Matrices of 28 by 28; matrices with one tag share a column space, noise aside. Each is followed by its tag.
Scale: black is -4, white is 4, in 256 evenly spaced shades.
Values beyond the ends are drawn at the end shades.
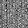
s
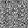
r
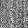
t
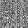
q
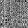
q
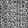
r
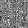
q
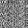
r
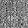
q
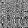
q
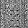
s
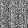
s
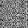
r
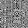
t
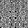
q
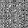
s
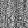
q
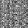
r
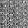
r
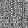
q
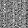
s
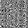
s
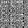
r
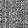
t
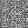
t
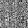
q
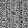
t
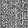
s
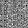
s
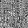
q
